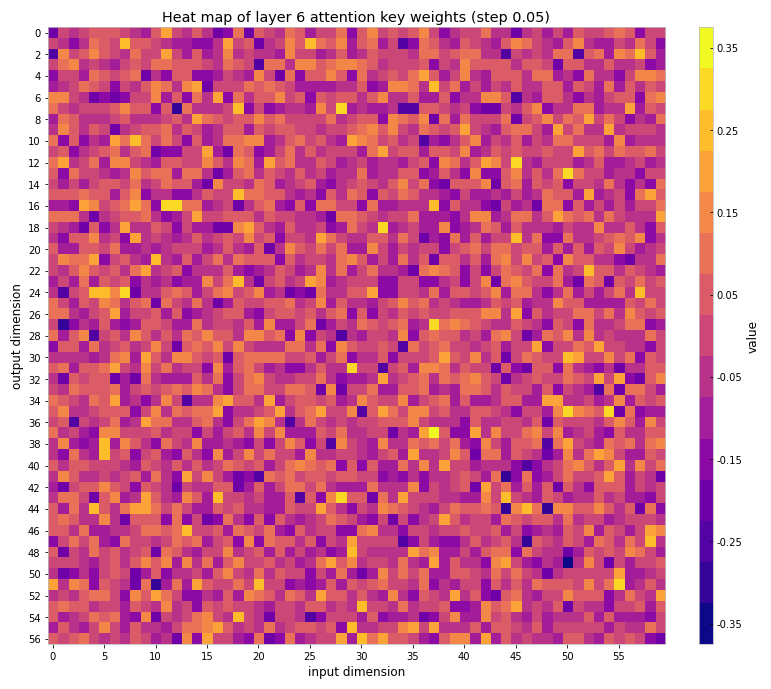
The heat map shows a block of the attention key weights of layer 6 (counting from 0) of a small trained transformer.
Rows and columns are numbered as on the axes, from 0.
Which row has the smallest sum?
54
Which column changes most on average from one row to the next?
1
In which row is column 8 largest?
10
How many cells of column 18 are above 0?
28
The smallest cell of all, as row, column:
49, 50
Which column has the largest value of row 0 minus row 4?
11
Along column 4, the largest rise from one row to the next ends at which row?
44
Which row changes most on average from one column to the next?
38
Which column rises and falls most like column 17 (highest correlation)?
57
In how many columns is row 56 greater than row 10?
24
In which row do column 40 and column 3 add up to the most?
56
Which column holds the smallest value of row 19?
36
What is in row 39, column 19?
0.15
